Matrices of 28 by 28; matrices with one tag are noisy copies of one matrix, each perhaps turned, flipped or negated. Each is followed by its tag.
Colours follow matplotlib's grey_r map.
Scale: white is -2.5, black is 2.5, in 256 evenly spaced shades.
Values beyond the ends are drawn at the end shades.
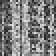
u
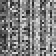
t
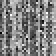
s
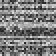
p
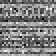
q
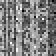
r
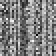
p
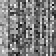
r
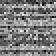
s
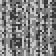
s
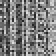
t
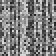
p
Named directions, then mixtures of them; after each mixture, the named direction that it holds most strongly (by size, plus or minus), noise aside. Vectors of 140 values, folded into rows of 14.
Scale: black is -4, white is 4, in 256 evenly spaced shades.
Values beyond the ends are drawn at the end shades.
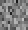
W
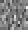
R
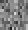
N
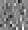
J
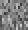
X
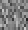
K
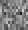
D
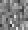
J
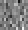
J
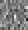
R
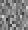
R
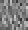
R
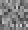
X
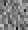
X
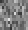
N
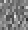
R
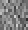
X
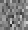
R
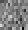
J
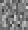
R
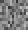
W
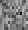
D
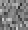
X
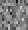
W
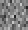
R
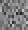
D
